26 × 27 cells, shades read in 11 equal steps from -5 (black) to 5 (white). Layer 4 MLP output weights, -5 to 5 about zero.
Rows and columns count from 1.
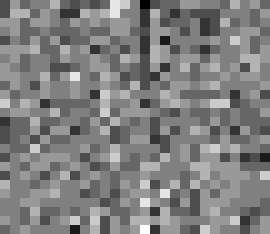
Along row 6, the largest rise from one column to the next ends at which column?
16
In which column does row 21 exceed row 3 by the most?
15
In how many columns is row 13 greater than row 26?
10
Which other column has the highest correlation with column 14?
27
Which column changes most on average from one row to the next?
17
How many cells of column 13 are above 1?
3
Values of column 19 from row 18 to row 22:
1 0 -1 -1 0
